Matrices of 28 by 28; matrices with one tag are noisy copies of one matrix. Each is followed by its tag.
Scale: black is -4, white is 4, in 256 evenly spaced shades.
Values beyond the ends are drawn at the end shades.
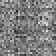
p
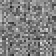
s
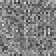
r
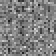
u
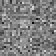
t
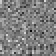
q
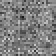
p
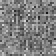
r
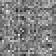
p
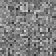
s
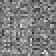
t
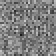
r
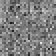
s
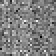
t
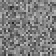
s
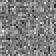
u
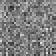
s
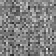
s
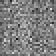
t
